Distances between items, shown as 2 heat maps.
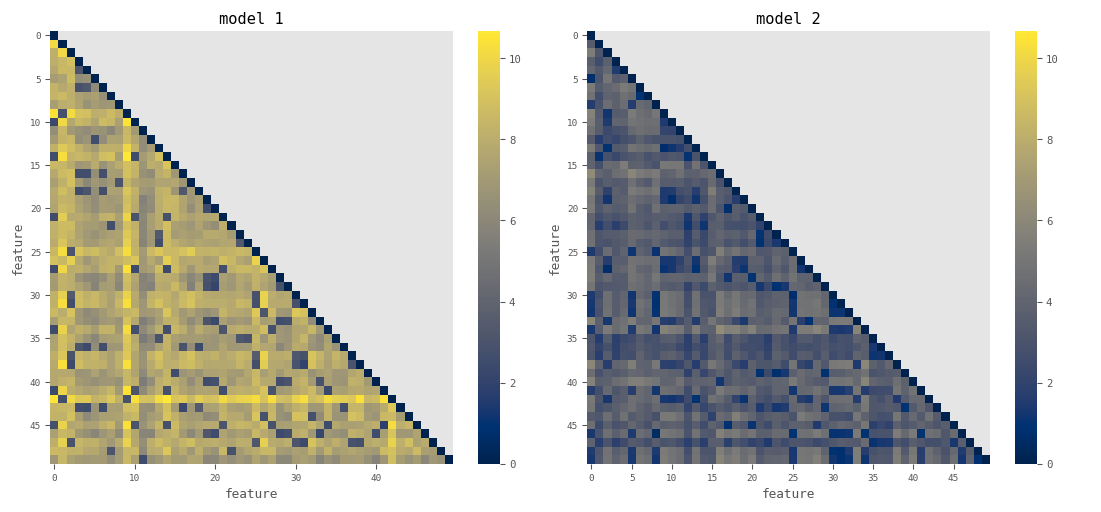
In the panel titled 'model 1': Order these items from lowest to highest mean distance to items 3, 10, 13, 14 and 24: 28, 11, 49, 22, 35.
35, 11, 49, 28, 22
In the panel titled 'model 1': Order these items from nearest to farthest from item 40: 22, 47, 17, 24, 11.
11, 17, 22, 24, 47
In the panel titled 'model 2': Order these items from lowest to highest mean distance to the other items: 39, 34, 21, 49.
21, 39, 49, 34
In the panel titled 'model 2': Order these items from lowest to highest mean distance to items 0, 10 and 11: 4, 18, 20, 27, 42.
42, 27, 18, 4, 20
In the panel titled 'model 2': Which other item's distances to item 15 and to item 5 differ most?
0
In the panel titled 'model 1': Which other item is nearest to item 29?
20
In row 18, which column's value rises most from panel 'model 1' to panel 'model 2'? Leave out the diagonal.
6
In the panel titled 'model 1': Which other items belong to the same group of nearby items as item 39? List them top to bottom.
15
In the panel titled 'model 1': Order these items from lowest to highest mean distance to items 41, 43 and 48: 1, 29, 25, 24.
29, 24, 25, 1
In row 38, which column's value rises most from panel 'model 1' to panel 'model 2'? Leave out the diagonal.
31
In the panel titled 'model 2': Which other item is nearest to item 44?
15
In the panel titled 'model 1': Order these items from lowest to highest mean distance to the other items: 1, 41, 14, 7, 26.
41, 7, 14, 26, 1
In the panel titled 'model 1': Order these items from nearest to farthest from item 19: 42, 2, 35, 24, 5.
5, 35, 24, 2, 42
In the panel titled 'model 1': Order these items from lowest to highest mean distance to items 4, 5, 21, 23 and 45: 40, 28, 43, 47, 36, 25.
36, 43, 28, 40, 47, 25
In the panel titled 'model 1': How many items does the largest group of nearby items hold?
8
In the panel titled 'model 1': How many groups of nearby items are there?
12
